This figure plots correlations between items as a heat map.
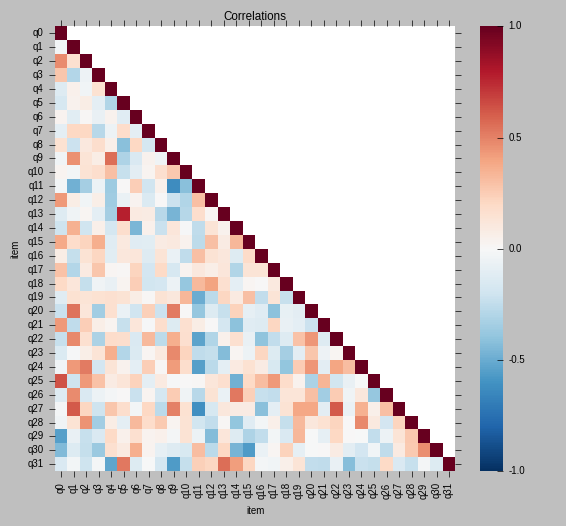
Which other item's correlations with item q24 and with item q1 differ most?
q18
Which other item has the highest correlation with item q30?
q29
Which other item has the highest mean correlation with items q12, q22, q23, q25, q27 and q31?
q1
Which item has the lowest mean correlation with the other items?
q11
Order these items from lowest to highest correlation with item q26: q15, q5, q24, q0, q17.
q17, q0, q5, q24, q15
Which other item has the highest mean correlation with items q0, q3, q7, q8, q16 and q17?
q25
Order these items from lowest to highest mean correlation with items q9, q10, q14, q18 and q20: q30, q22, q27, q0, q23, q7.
q30, q0, q7, q23, q22, q27
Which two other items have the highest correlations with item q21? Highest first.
q0, q25
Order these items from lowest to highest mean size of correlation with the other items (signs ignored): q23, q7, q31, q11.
q7, q23, q31, q11
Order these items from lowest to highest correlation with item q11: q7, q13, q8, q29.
q7, q29, q8, q13
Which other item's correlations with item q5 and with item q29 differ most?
q13
